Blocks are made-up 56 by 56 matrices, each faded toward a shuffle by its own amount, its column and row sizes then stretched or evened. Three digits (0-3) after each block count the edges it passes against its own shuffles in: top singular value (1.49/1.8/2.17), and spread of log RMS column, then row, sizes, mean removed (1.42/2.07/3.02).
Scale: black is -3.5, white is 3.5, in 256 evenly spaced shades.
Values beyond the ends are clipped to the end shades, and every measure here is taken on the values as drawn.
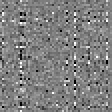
3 2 1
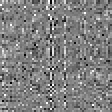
3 2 0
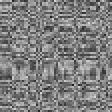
3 0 0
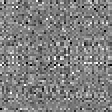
3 0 2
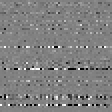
3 0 3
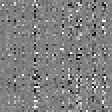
0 3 2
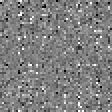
0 2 1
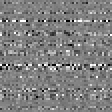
3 0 3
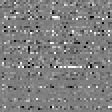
0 1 3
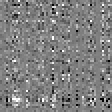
2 3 2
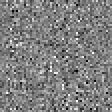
1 1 1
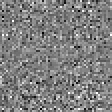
2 1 2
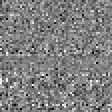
0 1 2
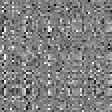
3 2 1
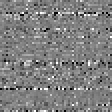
2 0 3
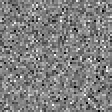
1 0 0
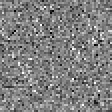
0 1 0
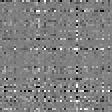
1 2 3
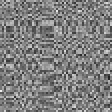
3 1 0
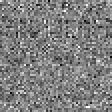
2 0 1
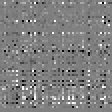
3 2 3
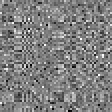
3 0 1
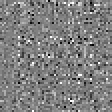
2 2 2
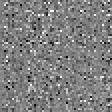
1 2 1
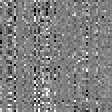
3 3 0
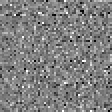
1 1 1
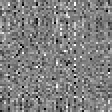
3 2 0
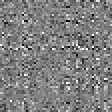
2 2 2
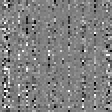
0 3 1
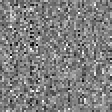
1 2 0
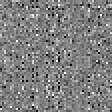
2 2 1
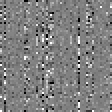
2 3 0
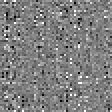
0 2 1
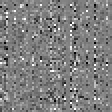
0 3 1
